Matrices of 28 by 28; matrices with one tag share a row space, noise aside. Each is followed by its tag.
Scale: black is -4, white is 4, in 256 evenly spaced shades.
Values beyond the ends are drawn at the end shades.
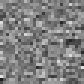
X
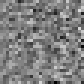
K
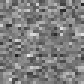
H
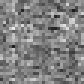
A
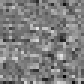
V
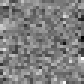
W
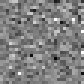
K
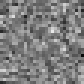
W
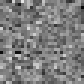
H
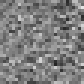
K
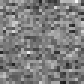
A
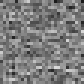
A
